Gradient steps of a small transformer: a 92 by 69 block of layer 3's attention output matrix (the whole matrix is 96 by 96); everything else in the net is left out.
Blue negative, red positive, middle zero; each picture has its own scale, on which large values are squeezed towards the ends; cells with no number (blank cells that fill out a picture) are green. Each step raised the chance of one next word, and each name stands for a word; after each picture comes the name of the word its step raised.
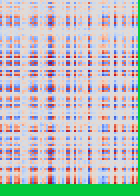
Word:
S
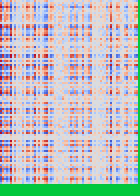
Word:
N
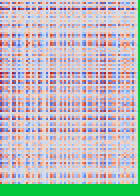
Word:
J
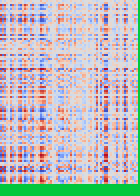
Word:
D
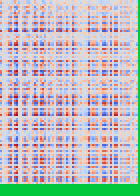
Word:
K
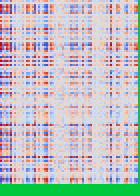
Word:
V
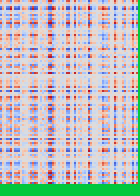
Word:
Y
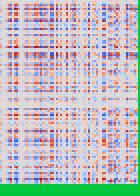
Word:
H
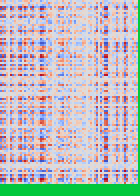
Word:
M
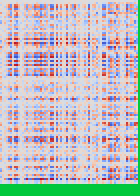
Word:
M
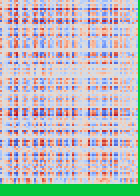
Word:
H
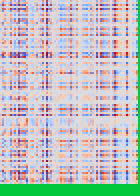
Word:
H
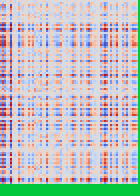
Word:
K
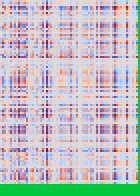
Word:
Y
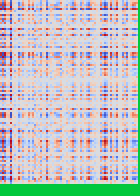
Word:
H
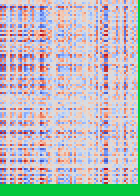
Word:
N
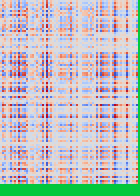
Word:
S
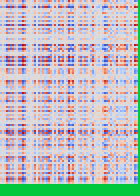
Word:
V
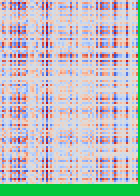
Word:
M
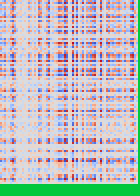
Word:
M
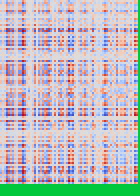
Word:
K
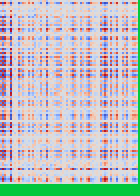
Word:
S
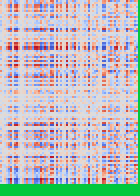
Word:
V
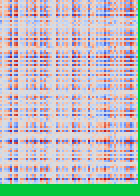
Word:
M
